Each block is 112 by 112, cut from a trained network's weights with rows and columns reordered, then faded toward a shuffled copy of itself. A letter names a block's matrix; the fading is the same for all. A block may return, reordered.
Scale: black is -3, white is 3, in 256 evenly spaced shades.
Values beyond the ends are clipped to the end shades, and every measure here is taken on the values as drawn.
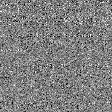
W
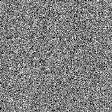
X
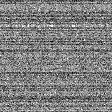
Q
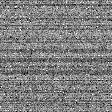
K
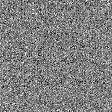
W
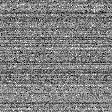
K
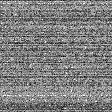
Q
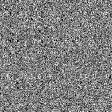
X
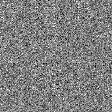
X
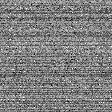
K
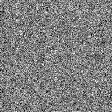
X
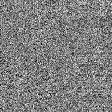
X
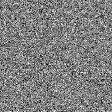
X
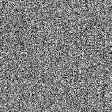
X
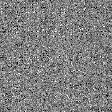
W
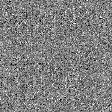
W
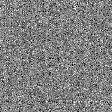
W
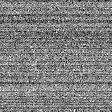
K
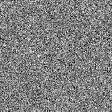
X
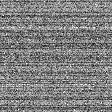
Q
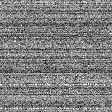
Q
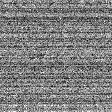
Q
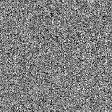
X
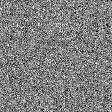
X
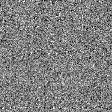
X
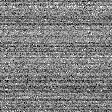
K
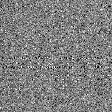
W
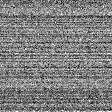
Q
